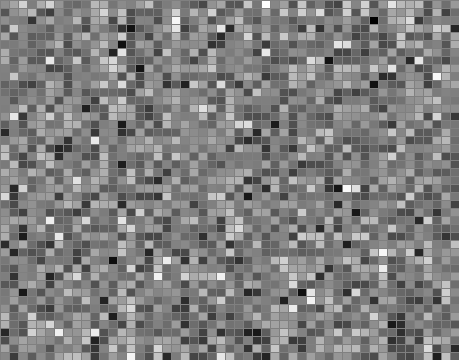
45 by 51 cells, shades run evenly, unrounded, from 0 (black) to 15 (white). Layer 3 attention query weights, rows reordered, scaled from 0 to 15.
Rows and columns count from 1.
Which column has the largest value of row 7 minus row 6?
14
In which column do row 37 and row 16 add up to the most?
8
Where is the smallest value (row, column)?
3, 42
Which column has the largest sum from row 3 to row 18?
20
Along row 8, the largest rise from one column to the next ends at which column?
47
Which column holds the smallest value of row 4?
15
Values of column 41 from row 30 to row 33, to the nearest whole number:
12 7 6 4
